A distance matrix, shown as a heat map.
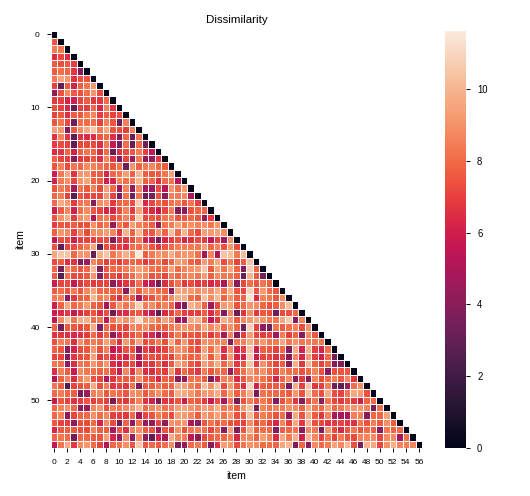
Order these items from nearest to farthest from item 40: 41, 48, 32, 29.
29, 32, 48, 41
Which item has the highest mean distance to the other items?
30
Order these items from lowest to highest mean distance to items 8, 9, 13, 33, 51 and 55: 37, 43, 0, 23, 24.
43, 0, 24, 37, 23
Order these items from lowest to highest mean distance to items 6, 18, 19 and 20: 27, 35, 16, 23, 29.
23, 16, 35, 29, 27
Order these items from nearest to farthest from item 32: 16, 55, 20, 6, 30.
16, 20, 55, 6, 30
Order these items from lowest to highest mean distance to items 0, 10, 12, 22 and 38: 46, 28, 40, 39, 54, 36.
28, 46, 54, 36, 40, 39
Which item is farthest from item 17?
39
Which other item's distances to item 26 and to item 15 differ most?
12
